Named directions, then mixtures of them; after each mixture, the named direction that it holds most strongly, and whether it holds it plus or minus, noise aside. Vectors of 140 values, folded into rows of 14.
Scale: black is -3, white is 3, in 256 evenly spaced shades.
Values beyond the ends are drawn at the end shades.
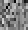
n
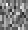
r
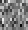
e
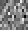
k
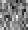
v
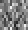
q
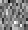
e, minus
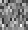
e, minus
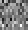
e, minus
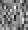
k, plus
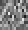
k, plus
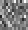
n, minus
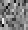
n, plus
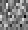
k, plus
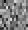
v, minus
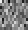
e, minus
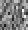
k, minus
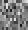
e, plus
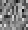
k, plus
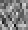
q, plus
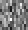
q, minus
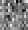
v, plus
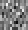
r, plus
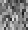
v, plus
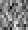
q, minus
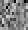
n, plus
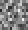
k, plus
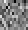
n, plus
